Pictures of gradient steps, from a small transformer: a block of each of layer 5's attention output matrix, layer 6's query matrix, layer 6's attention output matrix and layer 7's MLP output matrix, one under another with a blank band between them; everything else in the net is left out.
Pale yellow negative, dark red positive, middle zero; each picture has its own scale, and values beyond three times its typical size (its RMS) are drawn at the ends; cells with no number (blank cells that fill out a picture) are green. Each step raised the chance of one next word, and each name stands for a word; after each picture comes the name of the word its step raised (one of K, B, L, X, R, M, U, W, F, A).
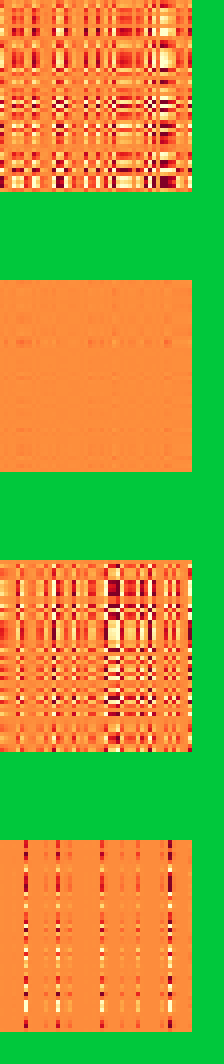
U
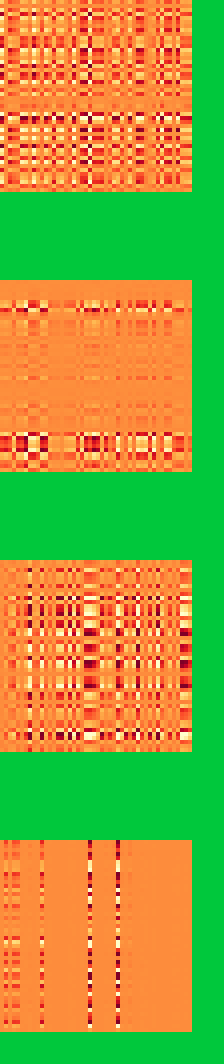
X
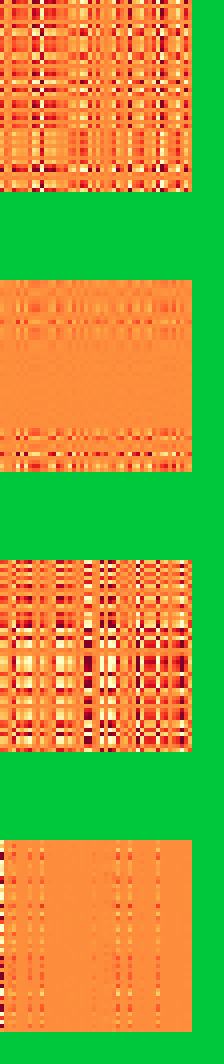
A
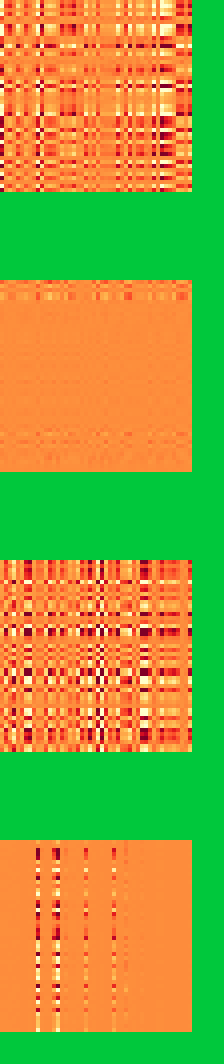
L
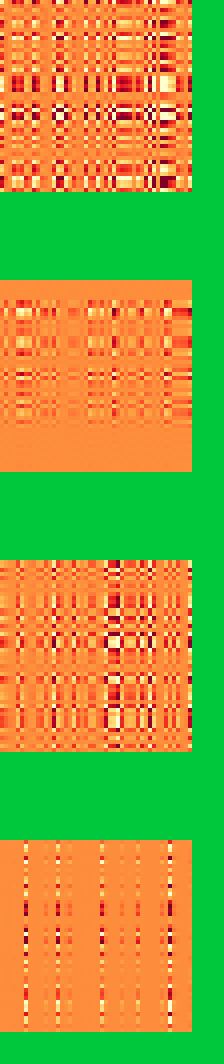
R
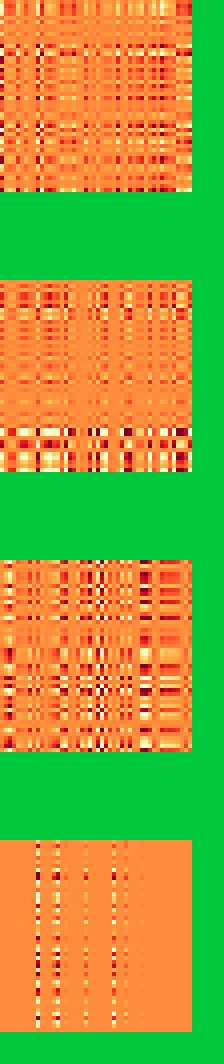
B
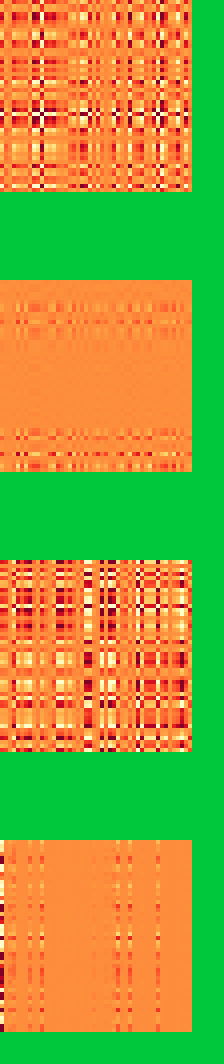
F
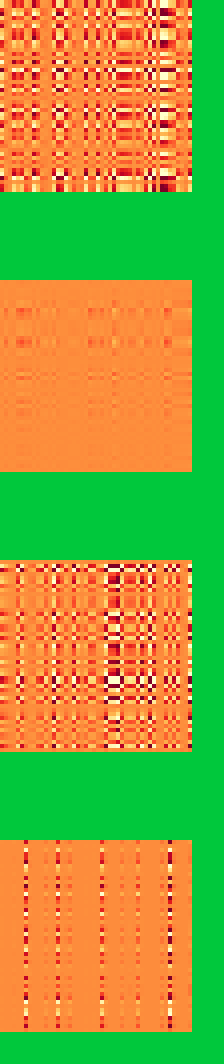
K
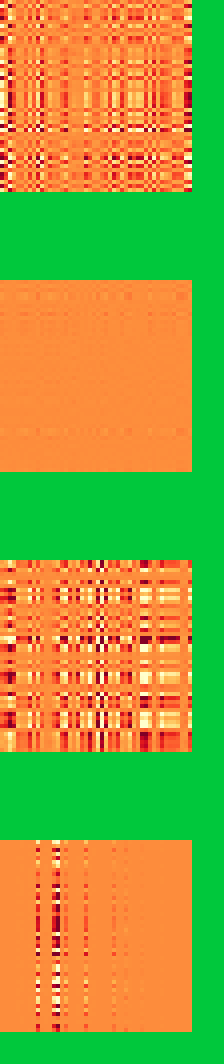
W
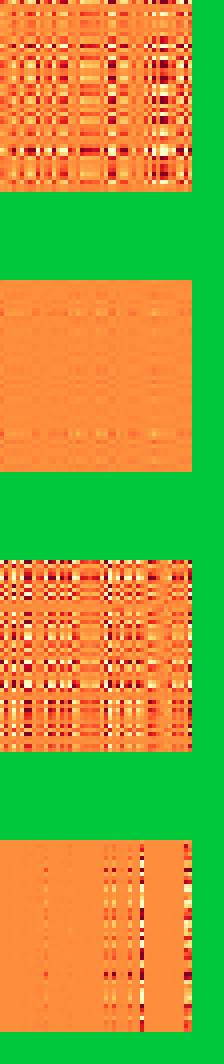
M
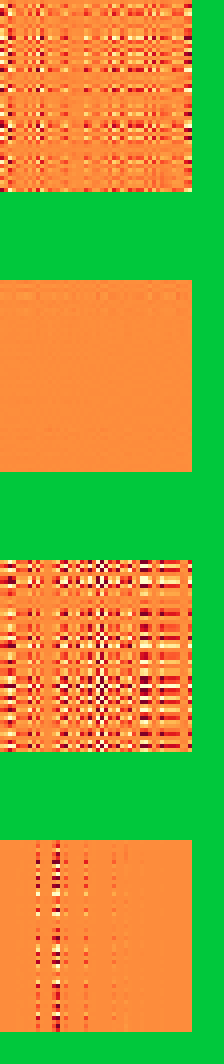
K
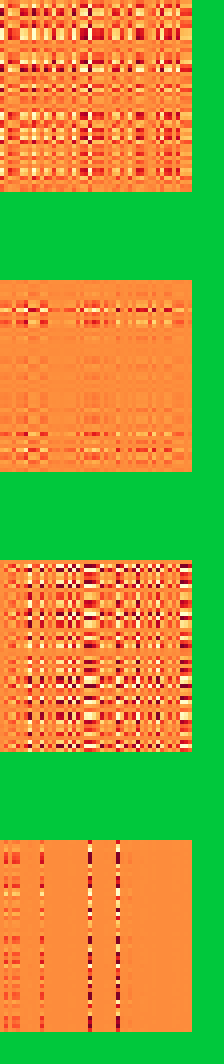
K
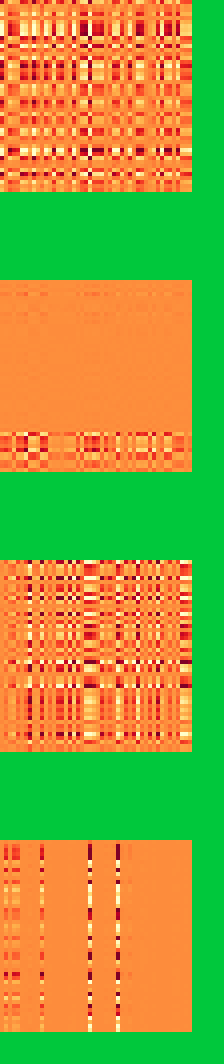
M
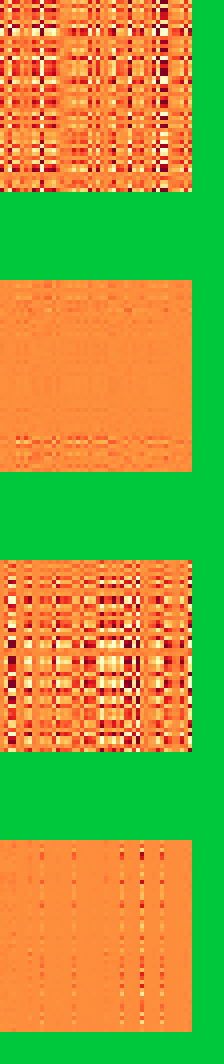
A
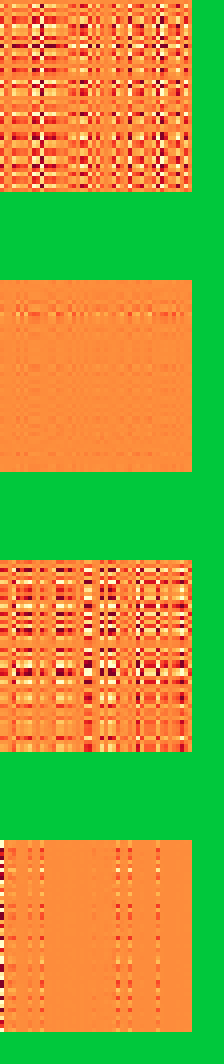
L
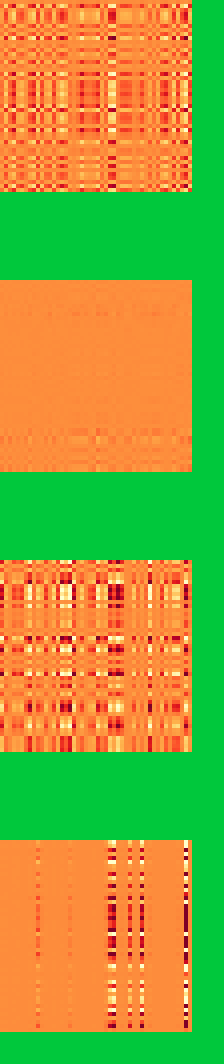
W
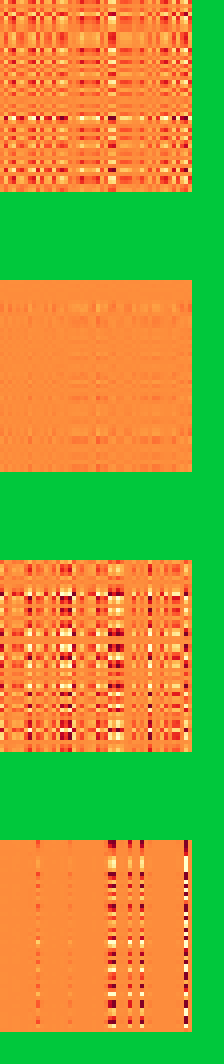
X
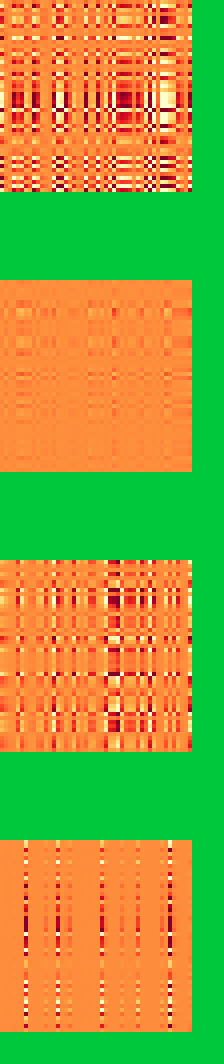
W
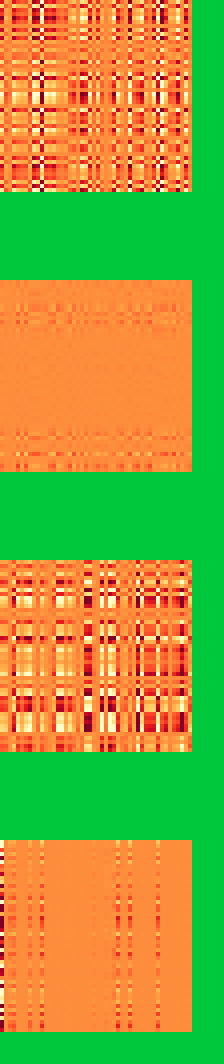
W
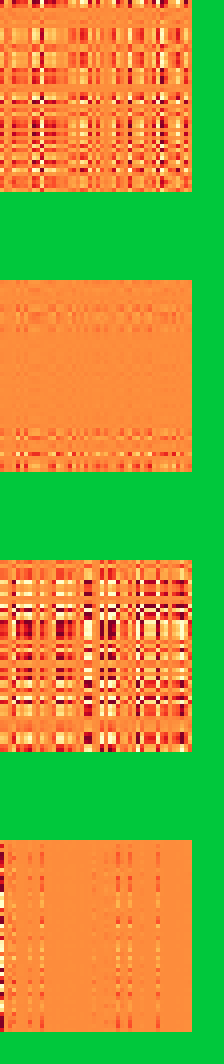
U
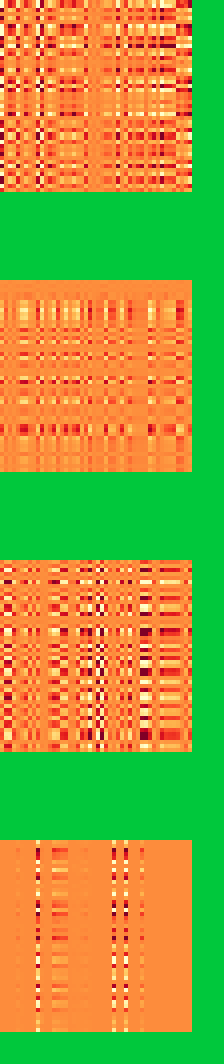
L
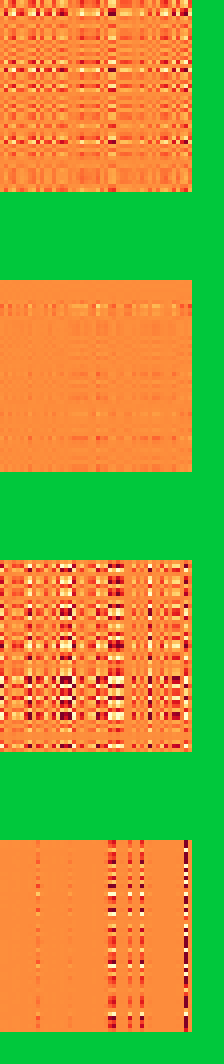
K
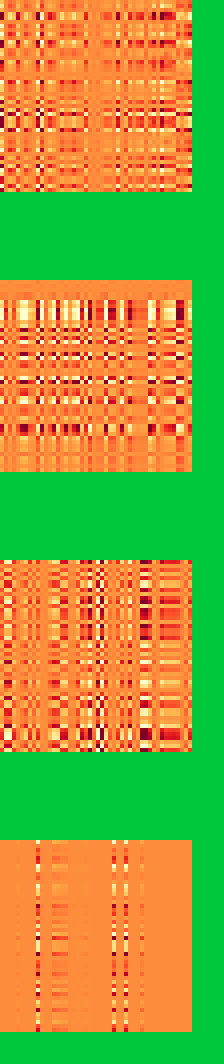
F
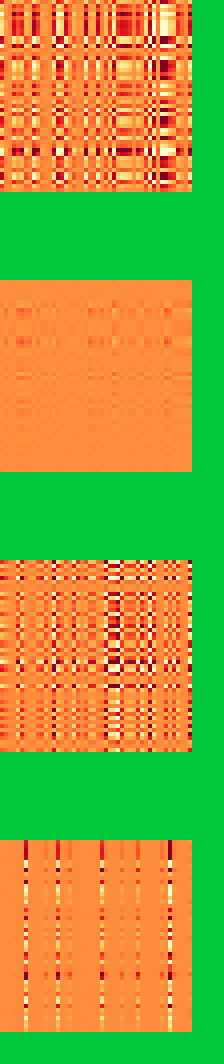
M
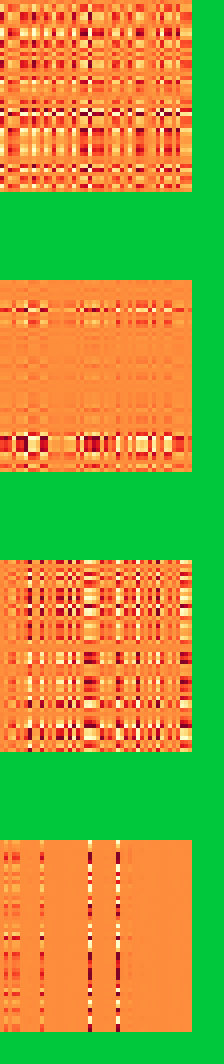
F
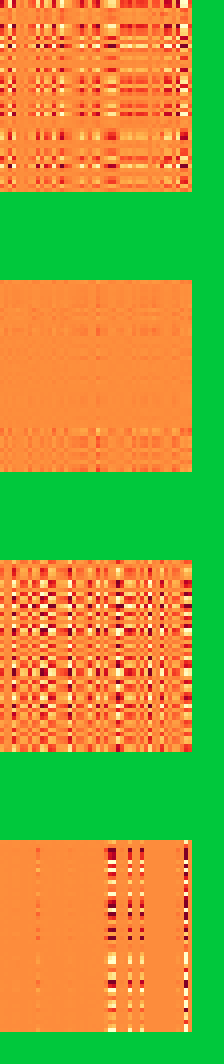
L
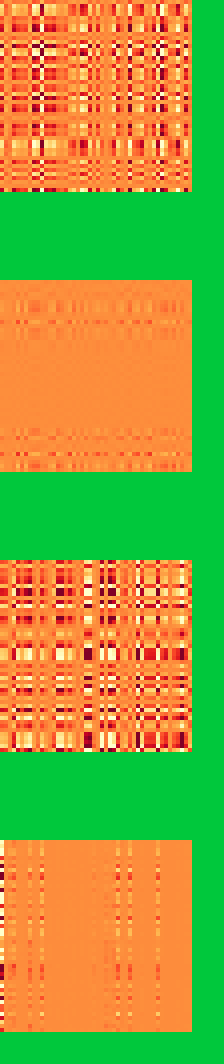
B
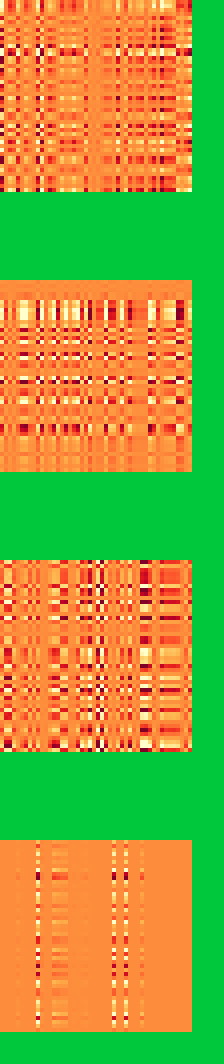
B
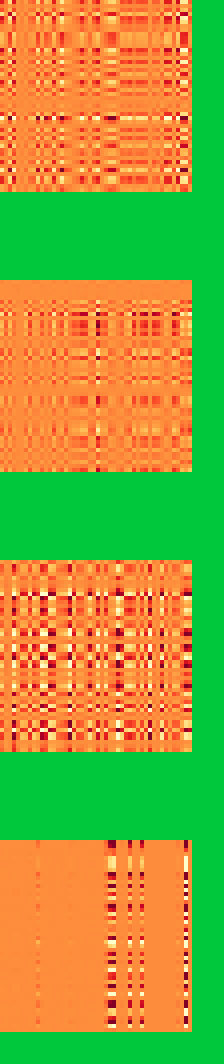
X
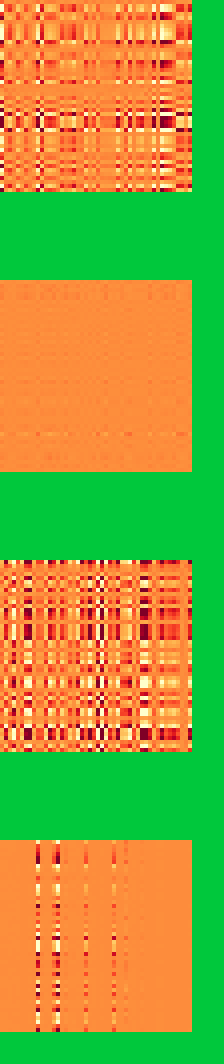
F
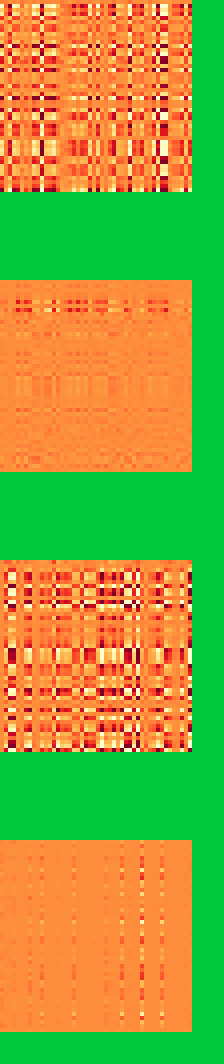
B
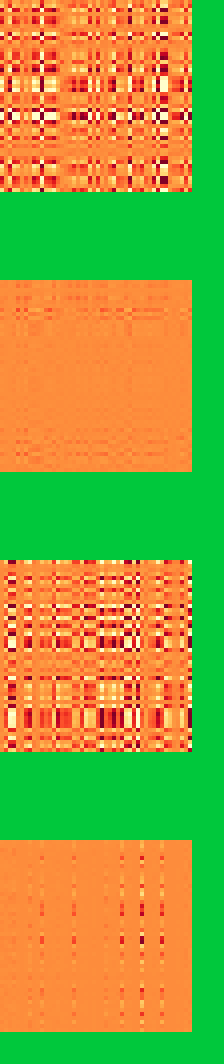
R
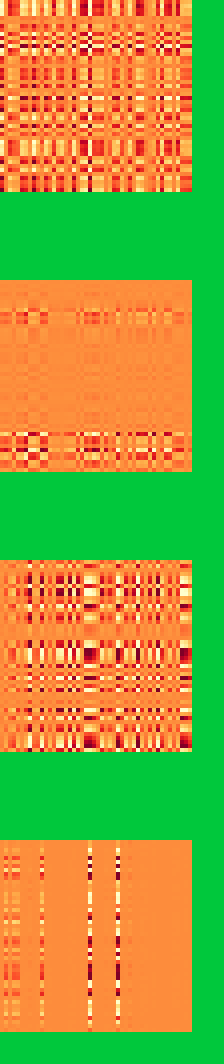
B
